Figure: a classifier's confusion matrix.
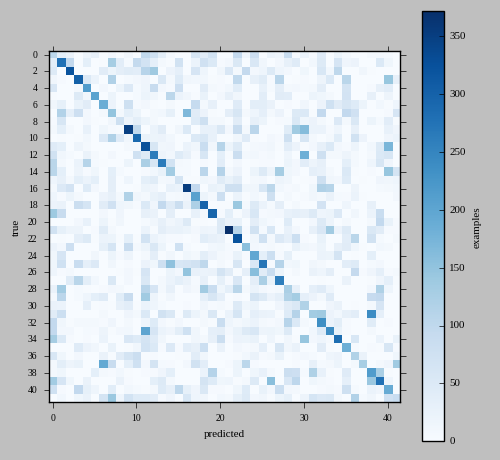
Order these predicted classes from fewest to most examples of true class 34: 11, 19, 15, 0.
15, 19, 11, 0
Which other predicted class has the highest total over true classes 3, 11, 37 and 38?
40
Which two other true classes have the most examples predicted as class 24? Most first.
26, 9
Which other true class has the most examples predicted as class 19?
38
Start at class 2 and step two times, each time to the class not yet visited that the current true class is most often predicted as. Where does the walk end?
30
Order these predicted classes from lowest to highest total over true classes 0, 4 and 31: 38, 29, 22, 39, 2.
2, 39, 29, 22, 38
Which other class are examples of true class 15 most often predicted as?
32
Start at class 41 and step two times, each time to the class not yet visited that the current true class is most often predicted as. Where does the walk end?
16
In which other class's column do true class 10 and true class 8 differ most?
7
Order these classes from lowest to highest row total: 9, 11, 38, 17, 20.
20, 17, 38, 11, 9
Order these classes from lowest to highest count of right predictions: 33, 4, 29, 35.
29, 35, 4, 33
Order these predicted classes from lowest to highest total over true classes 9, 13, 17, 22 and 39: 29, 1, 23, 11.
23, 1, 11, 29
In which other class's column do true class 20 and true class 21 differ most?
33
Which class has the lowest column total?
37
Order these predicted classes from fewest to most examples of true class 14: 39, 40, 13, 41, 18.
39, 13, 41, 18, 40
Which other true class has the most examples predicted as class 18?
28
